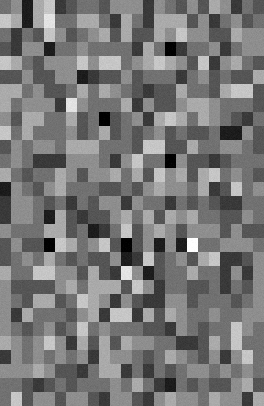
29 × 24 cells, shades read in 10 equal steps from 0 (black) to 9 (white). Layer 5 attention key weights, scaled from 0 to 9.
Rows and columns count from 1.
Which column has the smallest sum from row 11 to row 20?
21
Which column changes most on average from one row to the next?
5
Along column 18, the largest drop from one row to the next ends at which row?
19
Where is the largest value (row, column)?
18, 18
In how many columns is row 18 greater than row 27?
9
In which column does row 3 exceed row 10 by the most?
22
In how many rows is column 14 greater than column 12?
8
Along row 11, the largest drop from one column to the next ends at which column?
16
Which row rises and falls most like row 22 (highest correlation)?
2
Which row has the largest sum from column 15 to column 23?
13
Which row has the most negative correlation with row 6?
24
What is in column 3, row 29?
3
